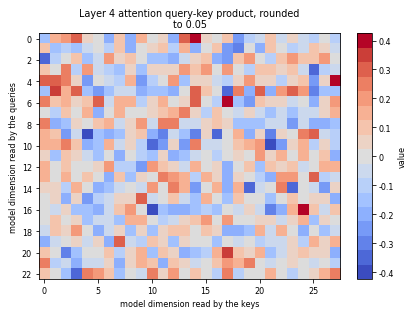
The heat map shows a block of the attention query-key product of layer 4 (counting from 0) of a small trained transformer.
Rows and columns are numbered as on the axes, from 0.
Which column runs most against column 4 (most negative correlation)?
24
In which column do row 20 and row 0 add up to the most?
17
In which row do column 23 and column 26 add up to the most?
2
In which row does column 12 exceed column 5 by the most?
14
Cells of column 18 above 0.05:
8
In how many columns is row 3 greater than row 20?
11
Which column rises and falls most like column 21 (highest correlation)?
10
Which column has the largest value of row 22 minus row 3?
25
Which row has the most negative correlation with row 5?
22
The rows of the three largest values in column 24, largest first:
16, 9, 5
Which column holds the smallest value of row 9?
4
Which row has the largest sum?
6
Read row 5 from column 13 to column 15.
0 0.3 0.1
